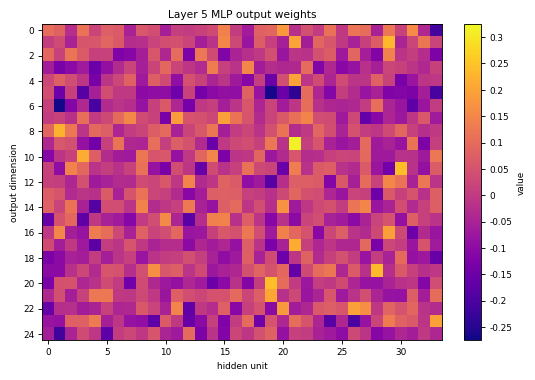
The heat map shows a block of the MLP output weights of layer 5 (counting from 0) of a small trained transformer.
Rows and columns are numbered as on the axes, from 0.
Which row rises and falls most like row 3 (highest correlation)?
6
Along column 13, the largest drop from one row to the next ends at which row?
11
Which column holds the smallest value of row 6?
1
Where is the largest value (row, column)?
9, 21
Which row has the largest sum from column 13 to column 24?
7
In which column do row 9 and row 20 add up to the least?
14
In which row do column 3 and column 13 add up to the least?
5
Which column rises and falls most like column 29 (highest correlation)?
32
